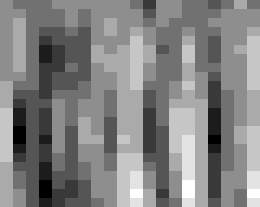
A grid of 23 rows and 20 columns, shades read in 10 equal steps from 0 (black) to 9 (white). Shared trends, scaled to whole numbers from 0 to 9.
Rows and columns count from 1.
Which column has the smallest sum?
4
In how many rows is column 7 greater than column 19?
1
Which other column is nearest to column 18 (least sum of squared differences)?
9
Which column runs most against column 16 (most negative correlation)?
3
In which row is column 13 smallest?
22
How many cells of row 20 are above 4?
12
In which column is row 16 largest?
15
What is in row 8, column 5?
2
